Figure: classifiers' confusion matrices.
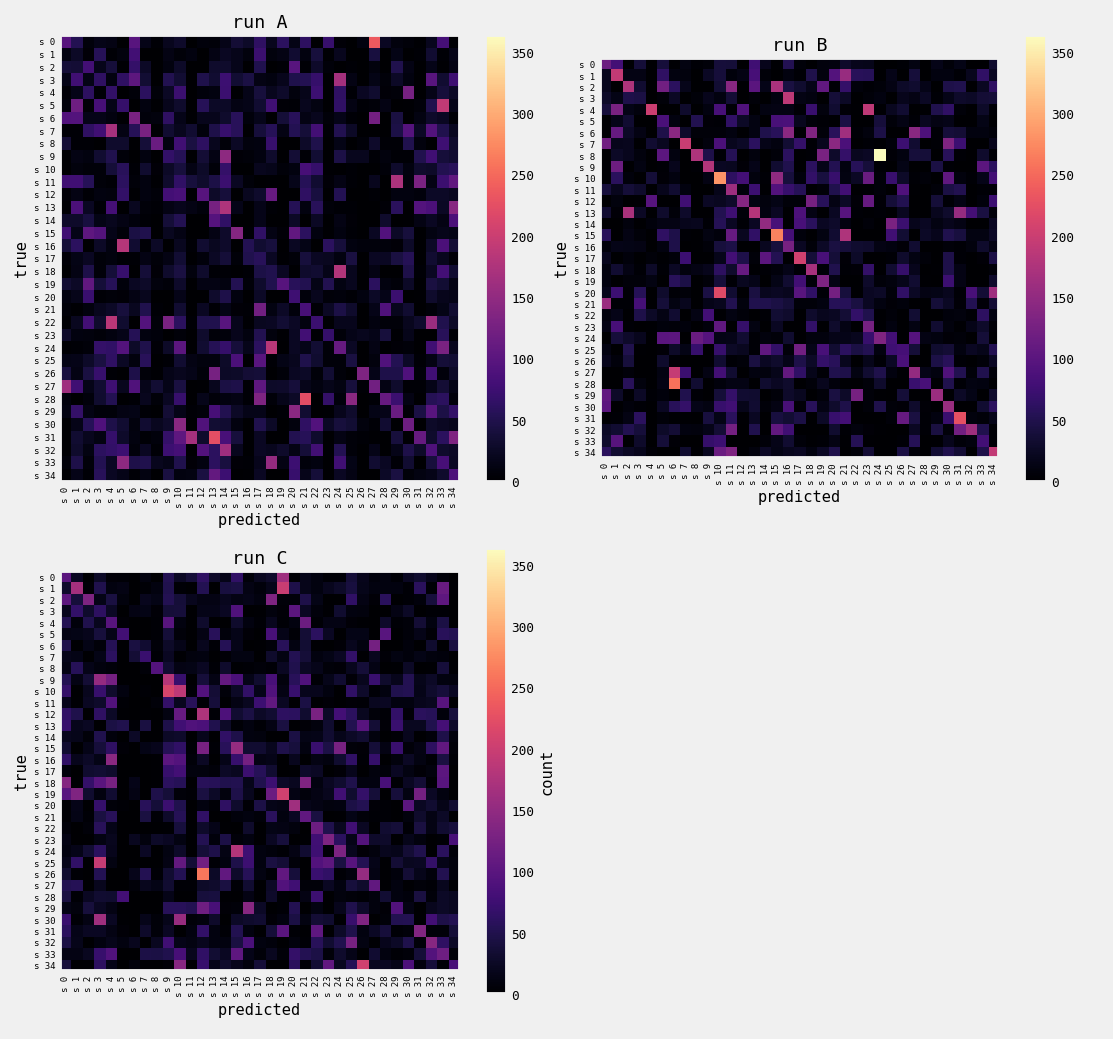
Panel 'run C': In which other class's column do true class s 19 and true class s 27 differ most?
s 31
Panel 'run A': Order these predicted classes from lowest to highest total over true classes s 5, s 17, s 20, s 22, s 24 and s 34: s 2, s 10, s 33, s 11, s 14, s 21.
s 11, s 21, s 2, s 10, s 14, s 33
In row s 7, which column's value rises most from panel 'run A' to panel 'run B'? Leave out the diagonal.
s 0
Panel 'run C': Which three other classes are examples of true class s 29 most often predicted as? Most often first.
s 16, s 12, s 13
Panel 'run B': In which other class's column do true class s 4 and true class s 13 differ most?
s 23
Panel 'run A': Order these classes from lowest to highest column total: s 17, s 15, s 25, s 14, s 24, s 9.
s 25, s 15, s 9, s 24, s 17, s 14
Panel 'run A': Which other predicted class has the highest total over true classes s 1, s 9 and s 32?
s 14
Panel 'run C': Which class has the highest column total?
s 12
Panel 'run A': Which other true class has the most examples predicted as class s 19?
s 0
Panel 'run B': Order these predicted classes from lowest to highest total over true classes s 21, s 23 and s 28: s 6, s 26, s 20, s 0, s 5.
s 26, s 5, s 20, s 0, s 6
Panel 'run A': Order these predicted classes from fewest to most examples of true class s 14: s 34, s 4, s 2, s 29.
s 29, s 4, s 2, s 34
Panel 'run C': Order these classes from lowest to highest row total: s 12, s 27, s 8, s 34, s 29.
s 8, s 27, s 29, s 34, s 12
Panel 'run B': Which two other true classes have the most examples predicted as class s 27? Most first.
s 6, s 24
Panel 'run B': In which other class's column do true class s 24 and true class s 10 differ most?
s 15
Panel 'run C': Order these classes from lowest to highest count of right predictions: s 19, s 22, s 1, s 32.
s 22, s 32, s 1, s 19
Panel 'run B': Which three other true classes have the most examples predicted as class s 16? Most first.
s 3, s 6, s 27
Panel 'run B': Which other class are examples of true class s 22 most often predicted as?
s 9
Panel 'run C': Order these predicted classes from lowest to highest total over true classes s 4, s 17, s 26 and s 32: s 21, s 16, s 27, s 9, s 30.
s 27, s 30, s 21, s 16, s 9
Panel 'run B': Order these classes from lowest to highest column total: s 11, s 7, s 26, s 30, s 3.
s 3, s 7, s 26, s 30, s 11
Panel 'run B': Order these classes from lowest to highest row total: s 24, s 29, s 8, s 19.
s 19, s 29, s 24, s 8
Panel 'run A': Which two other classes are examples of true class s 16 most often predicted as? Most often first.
s 5, s 33
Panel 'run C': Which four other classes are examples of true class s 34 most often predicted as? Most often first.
s 26, s 10, s 23, s 30
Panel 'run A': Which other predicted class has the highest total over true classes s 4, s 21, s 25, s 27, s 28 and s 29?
s 17
